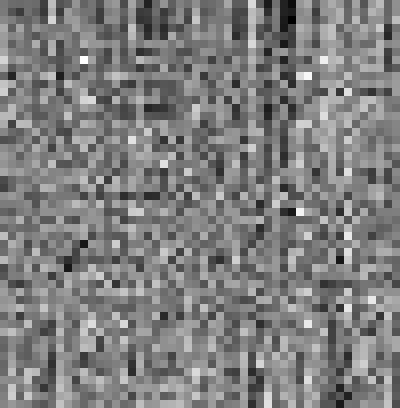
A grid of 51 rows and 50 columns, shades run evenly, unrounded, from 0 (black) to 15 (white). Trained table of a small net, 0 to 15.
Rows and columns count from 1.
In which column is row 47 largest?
25
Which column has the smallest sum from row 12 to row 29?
34
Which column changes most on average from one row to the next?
44
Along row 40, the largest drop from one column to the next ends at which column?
21
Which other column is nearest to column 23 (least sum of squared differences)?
31
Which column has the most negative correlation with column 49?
42
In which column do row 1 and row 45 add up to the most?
45
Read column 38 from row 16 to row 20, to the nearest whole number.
12 10 10 8 11
